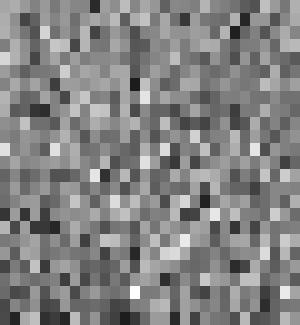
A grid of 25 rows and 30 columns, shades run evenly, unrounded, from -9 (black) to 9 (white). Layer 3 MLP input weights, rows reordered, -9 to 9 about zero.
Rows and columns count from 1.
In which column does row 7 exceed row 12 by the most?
27
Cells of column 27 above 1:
11
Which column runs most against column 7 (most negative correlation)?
25
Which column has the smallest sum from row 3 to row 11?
14
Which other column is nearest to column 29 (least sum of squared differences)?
30
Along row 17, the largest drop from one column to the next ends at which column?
19
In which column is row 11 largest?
20
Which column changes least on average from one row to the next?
23
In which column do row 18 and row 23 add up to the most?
29
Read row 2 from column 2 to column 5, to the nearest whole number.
1 -4 -2 2
